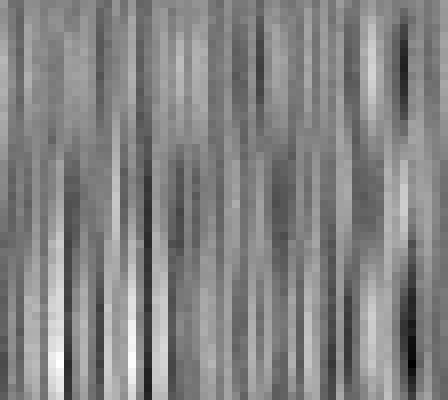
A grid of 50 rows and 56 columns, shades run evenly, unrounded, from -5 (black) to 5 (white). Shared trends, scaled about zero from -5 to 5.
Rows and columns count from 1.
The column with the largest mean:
17
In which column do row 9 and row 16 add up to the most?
47
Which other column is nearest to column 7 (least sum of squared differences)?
14
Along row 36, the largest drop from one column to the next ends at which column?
9
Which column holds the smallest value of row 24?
19
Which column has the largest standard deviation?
51
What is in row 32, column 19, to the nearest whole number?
-3
